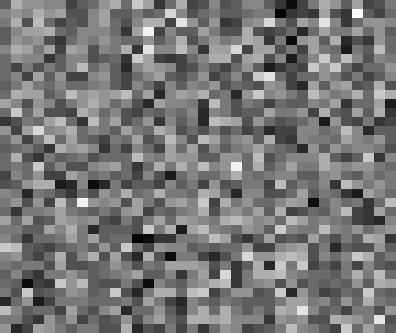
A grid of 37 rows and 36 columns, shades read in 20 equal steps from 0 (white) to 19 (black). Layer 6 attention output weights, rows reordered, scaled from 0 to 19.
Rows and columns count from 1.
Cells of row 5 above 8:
24
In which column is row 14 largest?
30
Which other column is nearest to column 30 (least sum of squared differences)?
2
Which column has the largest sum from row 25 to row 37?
13
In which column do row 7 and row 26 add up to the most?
17
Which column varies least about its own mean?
18
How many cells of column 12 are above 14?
4
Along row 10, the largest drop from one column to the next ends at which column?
29
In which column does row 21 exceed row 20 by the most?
7
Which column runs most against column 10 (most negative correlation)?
32
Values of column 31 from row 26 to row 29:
9 13 16 11
